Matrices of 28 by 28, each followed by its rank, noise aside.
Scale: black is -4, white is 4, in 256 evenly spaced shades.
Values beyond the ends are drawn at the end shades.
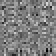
five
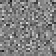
eight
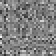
six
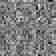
five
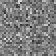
seven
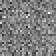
eight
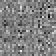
seven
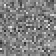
eight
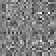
five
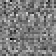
five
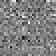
five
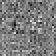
seven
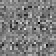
five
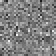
six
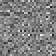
seven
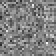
eight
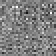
six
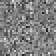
eight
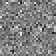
six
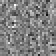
eight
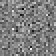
eight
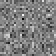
five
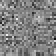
six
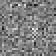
six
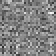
five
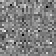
six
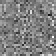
five
